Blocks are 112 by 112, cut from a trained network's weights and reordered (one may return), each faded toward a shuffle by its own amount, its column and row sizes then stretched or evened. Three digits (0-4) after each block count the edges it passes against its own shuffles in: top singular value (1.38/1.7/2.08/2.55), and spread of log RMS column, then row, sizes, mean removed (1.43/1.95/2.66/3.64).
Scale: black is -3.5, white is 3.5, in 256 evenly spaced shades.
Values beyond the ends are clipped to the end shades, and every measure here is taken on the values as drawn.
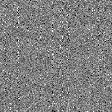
2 2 0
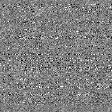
0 2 4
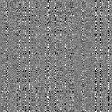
4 4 2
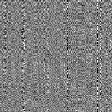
4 3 1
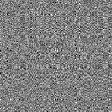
4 1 2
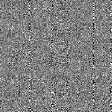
3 3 1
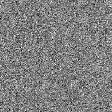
2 1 0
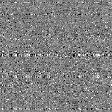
3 0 3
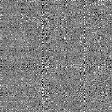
3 3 3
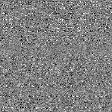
1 1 3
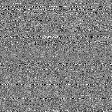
2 0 4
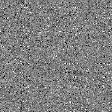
1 2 2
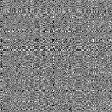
4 1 3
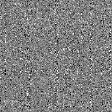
0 3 2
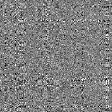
3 3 2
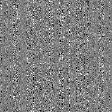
0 4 0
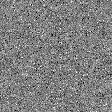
1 0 0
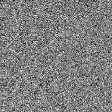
2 1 1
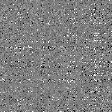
0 3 3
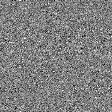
0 0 2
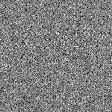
1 0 1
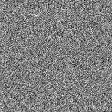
2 0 0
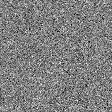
0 0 0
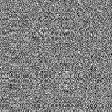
4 0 1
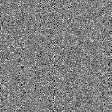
2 3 1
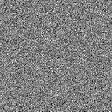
3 0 0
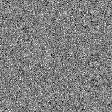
2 0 0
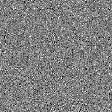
2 1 1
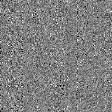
0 3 1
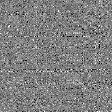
2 1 3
